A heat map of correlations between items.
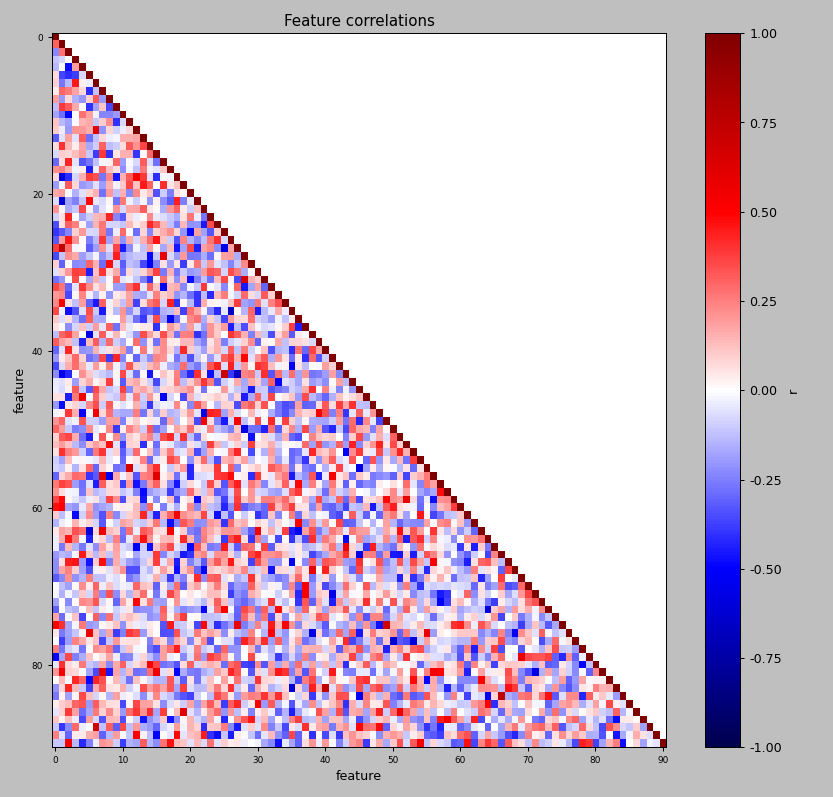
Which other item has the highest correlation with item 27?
1
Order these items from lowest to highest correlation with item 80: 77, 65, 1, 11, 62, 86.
65, 77, 11, 86, 62, 1
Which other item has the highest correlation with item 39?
48
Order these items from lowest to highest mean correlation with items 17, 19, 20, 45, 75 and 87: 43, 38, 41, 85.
43, 41, 85, 38
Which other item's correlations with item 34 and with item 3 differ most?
6
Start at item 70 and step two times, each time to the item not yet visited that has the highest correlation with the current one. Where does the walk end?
71
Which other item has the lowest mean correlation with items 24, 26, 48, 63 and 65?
35
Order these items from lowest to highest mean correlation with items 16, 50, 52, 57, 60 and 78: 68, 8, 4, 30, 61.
4, 30, 68, 61, 8
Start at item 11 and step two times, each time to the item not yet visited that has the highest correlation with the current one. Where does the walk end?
76
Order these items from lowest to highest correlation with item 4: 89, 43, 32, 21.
21, 89, 43, 32
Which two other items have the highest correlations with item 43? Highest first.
25, 65
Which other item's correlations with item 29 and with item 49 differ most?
75
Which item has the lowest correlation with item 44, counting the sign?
33
